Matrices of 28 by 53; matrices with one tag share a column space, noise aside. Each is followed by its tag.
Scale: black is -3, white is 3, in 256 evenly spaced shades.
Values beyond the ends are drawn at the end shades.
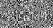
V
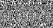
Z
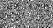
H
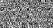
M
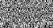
M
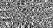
M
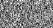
Z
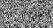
V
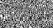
V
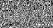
Z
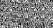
M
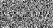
V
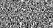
M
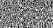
M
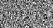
V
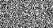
H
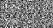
H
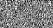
Z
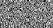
M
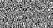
M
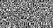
M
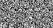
M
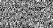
M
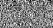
Z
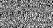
V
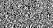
H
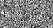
V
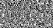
Z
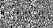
V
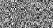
M
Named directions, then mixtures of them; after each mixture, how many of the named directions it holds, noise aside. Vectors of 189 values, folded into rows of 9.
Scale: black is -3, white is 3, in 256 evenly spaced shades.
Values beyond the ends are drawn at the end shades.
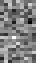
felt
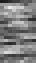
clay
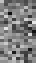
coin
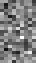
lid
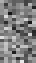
two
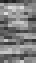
one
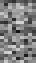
four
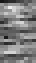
one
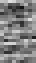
two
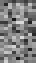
four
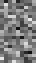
three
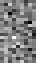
two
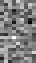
one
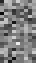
three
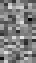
three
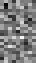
two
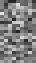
three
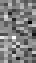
two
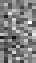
two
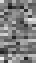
three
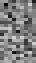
three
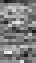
two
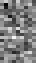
three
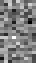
one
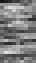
one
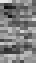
two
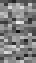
four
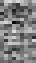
four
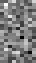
one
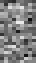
four
